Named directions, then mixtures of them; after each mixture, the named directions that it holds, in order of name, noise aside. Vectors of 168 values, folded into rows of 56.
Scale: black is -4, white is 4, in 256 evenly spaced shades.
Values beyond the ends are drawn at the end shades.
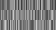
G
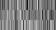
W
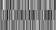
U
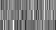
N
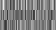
G, U.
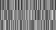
G.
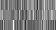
N, W.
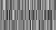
U.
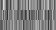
N, U.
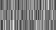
G, N, U.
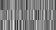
G, N, W.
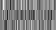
G, U.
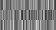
N, U, W.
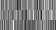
N, W.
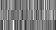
N.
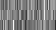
N.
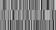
G, U.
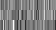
N.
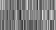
W.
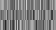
G, N.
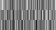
G, N, W.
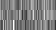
N.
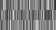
G, U.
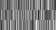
G, U.
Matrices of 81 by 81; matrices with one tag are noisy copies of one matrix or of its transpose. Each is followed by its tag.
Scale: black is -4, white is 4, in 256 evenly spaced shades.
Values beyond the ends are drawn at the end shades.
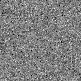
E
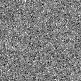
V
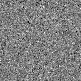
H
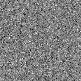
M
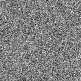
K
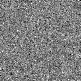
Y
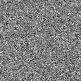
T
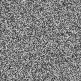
V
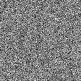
M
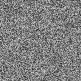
V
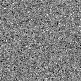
M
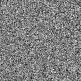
Y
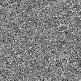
M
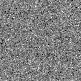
E
